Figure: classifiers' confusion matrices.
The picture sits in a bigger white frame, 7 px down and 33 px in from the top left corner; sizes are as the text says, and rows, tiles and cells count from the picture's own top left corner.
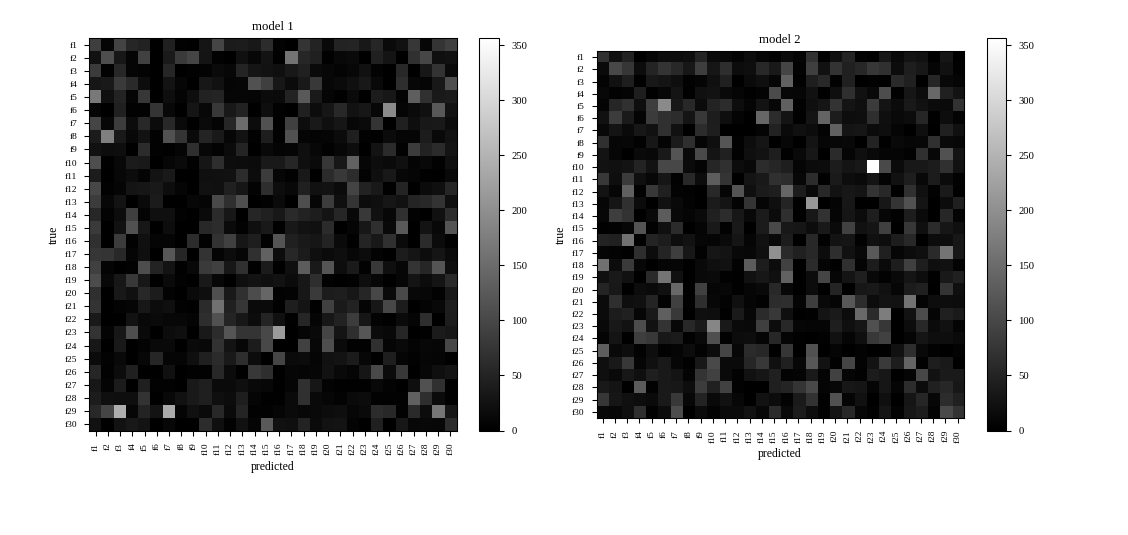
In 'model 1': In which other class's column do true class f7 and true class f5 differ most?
f13
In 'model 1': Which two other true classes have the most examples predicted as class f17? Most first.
f2, f8
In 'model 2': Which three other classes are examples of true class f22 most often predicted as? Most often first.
f24, f6, f27
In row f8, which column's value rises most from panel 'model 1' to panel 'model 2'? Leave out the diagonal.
f11
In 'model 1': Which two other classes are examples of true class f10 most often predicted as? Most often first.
f22, f1
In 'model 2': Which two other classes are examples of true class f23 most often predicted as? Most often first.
f10, f4
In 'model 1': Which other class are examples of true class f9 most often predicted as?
f27
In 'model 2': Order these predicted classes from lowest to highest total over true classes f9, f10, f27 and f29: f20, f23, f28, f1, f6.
f28, f1, f6, f20, f23
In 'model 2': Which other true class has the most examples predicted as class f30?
f5
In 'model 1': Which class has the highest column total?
f1
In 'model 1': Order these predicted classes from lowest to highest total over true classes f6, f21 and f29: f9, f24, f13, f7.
f9, f24, f13, f7
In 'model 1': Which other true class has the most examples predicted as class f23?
f14
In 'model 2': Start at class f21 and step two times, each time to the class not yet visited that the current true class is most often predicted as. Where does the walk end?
f18
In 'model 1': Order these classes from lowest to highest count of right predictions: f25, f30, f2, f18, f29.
f25, f30, f2, f18, f29
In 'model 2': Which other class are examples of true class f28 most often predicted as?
f4
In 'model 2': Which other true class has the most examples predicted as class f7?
f20
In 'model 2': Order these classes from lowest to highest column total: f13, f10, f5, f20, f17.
f17, f13, f5, f20, f10
